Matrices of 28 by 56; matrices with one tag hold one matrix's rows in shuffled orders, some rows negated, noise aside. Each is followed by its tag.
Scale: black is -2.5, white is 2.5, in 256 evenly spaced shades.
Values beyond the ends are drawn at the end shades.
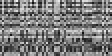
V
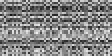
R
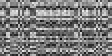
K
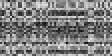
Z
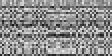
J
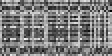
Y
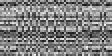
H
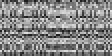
J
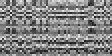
Z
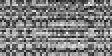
Z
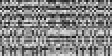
J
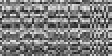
Y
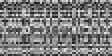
R
